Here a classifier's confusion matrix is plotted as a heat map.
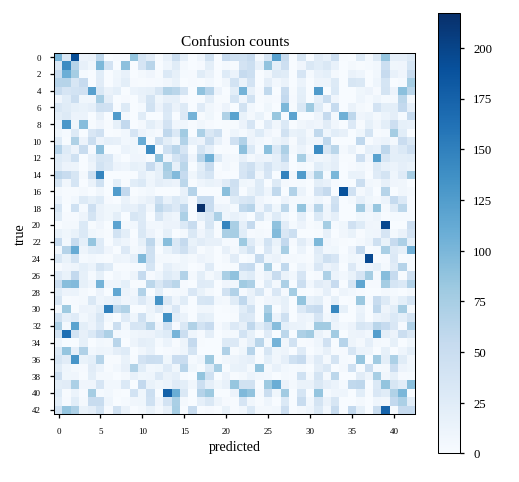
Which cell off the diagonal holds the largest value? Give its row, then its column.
18, 17
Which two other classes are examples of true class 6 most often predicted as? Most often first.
27, 30
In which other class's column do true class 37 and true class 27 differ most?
36
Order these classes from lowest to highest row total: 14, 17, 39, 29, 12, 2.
17, 2, 29, 12, 39, 14
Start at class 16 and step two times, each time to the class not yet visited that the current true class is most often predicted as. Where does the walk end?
26
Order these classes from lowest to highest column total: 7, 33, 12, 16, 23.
16, 12, 7, 33, 23
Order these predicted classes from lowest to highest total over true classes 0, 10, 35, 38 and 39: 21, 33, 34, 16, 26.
34, 16, 33, 21, 26
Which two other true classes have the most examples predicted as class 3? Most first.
8, 35
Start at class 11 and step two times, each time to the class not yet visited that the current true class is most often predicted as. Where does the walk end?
13
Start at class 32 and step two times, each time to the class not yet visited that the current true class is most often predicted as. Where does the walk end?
1
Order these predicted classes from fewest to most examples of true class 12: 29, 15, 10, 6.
10, 6, 15, 29
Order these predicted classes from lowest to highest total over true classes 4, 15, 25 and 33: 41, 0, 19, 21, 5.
19, 21, 0, 5, 41
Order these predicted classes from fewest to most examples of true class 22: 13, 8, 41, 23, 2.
8, 23, 2, 41, 13
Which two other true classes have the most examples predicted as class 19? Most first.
37, 9
